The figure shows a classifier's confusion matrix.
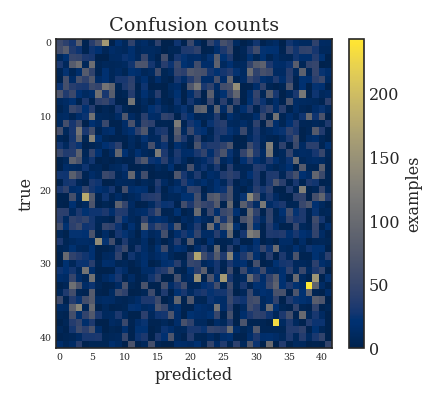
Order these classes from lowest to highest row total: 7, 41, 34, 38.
41, 38, 34, 7
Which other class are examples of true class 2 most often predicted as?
24
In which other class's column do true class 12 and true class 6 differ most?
27
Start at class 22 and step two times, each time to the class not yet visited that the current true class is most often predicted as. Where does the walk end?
4
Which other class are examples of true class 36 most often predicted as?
3
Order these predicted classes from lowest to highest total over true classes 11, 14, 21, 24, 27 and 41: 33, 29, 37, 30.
33, 37, 30, 29
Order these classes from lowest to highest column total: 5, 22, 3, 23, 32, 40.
22, 40, 23, 32, 3, 5
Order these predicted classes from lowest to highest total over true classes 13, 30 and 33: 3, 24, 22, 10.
22, 10, 24, 3
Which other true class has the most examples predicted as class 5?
13
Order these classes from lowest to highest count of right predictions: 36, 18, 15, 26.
36, 18, 26, 15
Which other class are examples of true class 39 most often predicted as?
26
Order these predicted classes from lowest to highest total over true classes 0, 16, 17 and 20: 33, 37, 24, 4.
33, 4, 24, 37
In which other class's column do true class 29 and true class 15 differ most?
21
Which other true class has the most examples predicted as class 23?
25
